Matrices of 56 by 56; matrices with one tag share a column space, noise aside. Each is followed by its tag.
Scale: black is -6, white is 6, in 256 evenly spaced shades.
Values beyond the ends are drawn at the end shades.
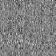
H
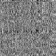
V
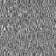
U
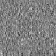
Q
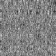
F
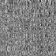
F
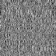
F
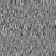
U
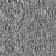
F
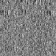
F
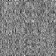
V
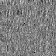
F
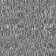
U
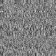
U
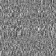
U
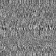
U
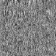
F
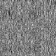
F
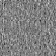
H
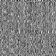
V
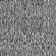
H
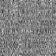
V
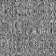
V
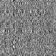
V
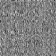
V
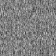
Q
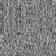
H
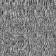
F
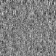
F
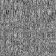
F
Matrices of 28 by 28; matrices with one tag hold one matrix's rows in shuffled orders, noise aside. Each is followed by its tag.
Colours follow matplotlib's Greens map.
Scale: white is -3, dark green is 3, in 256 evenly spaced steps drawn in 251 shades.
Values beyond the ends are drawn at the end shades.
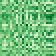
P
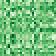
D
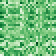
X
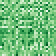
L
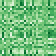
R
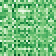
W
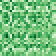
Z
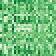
W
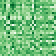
D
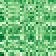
X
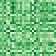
D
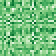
D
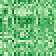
W
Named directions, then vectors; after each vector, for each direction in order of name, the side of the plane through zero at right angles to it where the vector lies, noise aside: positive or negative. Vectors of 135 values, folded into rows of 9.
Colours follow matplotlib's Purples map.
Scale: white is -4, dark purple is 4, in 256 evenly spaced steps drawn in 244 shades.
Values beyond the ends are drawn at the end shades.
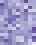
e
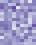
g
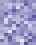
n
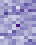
negative, positive, positive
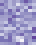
positive, negative, positive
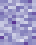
positive, negative, positive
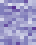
positive, positive, positive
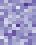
negative, positive, positive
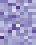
positive, negative, negative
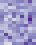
negative, negative, positive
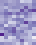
negative, positive, negative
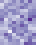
negative, negative, positive
